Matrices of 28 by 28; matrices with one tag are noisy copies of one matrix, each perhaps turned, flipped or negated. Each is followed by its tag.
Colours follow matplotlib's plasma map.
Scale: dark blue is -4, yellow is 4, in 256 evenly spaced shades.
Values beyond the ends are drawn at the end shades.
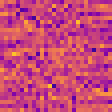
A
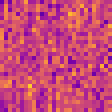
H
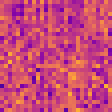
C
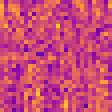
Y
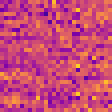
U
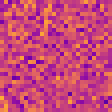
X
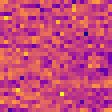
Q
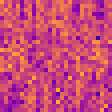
U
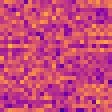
C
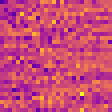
U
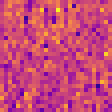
Q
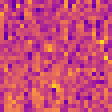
Q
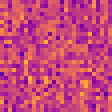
A
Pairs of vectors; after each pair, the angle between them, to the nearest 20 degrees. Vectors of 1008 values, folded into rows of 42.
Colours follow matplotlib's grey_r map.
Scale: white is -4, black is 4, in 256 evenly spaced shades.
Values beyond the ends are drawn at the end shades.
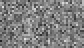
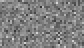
100 degrees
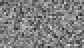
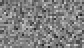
20 degrees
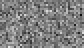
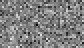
40 degrees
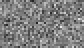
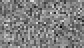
160 degrees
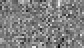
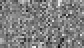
20 degrees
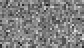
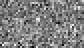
40 degrees
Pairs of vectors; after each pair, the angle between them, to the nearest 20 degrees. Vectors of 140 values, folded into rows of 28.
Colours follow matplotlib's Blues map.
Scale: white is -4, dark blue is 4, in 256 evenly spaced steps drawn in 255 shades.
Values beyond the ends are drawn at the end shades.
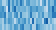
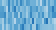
20 degrees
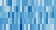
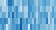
40 degrees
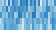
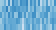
20 degrees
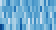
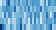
20 degrees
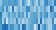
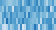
160 degrees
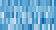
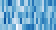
60 degrees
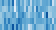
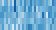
160 degrees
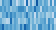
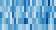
120 degrees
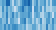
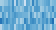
100 degrees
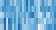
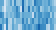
140 degrees
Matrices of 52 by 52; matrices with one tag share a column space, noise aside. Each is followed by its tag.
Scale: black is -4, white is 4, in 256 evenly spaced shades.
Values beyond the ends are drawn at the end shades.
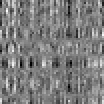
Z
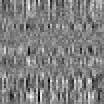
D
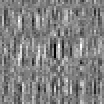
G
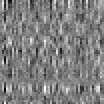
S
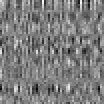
S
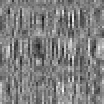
G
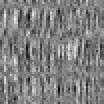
G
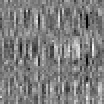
G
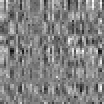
S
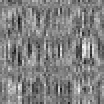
G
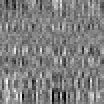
D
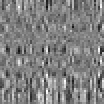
D
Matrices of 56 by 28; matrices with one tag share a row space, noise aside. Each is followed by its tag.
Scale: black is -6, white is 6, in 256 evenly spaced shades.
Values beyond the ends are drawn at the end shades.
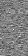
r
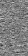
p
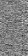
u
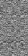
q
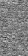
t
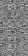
q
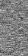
r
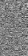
u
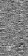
r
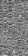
t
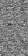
q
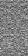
q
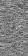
r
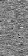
r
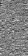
p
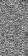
u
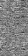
p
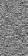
u
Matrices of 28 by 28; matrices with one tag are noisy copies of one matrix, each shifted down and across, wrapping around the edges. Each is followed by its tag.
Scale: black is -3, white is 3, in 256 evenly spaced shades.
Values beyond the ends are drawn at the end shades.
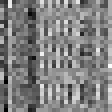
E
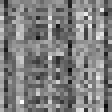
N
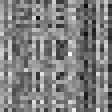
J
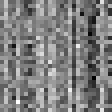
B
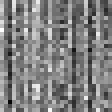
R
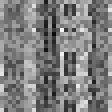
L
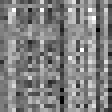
N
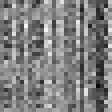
B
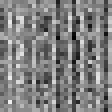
R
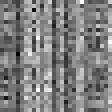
N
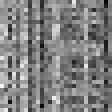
N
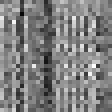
E
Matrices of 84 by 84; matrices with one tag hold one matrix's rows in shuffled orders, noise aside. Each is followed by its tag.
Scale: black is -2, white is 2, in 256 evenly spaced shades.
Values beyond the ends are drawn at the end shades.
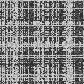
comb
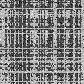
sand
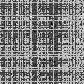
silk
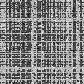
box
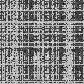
comb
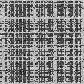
sand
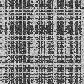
sand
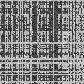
silk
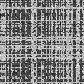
box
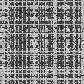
sand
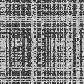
box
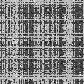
comb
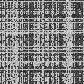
comb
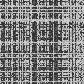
silk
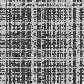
box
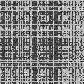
silk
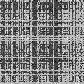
silk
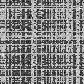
box
